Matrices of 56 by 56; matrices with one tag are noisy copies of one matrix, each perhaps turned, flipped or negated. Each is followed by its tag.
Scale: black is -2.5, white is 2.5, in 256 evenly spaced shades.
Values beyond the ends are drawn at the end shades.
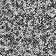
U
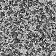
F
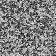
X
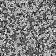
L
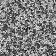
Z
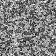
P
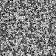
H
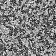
L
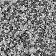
F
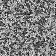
U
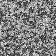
X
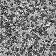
L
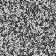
X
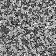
L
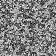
P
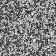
X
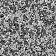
P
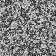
L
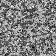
P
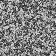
U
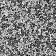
X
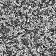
L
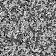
P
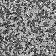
X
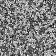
L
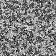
X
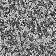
P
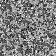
Z
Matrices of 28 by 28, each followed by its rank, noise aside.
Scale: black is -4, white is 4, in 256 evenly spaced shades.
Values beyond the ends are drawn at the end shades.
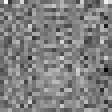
five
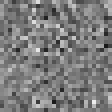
six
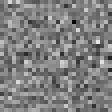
seven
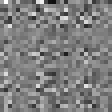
three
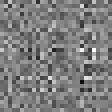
three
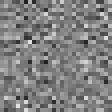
four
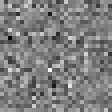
seven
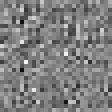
five
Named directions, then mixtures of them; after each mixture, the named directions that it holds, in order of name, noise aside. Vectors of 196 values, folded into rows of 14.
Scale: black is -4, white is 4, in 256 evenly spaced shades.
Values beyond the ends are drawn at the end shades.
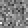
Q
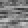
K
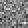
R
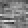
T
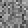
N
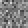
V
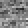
K, Q.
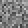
N, R.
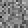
N.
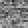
K, V.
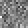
N, Q.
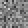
R, V.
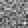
R.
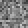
N, T.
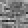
R, T.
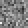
Q.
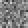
V.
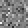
Q, R.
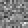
K, R, V.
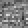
N, Q, T.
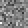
Q.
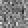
Q, V.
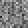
N.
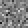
Q, R, V.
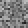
N, R, T.
